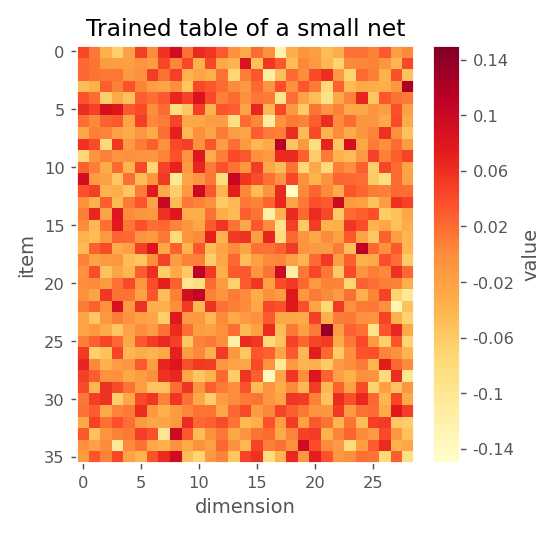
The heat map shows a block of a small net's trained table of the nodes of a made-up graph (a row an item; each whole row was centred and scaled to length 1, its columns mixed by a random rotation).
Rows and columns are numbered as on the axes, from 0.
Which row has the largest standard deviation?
28
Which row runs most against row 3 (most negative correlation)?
18
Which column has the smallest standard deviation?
4
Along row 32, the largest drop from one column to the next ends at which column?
27
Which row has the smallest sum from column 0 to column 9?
34
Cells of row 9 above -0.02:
24
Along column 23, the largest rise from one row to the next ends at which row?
8
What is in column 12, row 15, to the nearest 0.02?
0.06
